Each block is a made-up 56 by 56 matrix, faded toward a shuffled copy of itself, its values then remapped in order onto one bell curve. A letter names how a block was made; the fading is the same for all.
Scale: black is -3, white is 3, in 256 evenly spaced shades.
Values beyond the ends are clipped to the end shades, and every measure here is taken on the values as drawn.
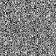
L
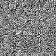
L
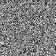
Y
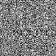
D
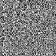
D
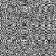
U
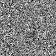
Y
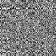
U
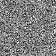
Y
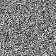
Y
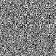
D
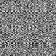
U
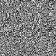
L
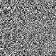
D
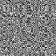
U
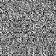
D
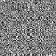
U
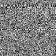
D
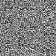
L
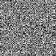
D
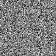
Y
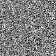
Y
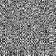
U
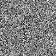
Y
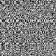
U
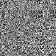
D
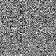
D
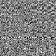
U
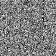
Y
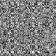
U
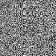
L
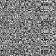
U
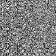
L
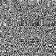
L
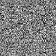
D
